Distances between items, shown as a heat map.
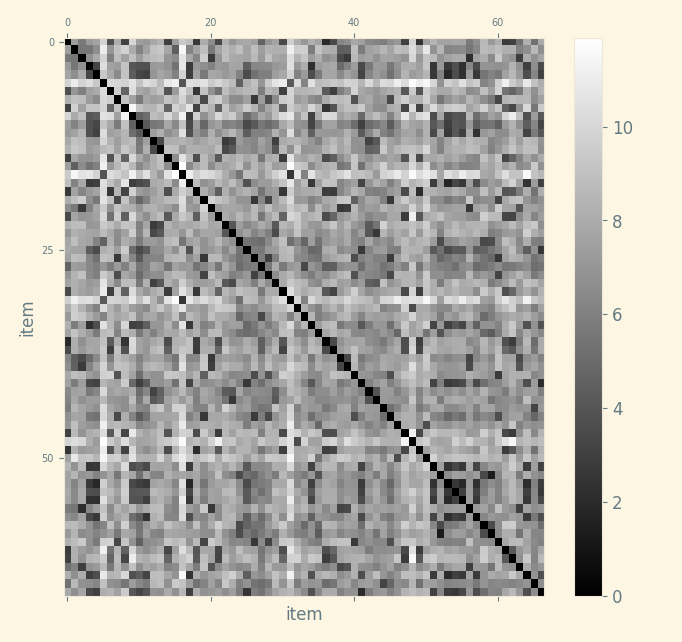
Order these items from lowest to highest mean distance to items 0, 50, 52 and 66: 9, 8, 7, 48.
8, 7, 9, 48
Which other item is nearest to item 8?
36
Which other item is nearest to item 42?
12
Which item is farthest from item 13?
50
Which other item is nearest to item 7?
26
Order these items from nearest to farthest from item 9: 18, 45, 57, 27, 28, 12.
57, 45, 28, 27, 12, 18
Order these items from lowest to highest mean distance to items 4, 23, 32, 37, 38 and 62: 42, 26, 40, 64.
42, 26, 64, 40
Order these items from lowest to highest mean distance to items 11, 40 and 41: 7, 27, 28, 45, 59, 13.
45, 28, 27, 7, 59, 13
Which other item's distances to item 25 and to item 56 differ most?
2
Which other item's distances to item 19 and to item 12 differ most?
22
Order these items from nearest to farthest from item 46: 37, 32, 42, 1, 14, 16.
42, 32, 14, 37, 1, 16
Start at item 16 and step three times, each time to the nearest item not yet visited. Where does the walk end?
24
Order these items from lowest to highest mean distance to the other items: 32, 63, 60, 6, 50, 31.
63, 60, 6, 32, 50, 31
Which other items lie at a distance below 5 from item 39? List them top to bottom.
1, 2, 20, 38, 56, 63
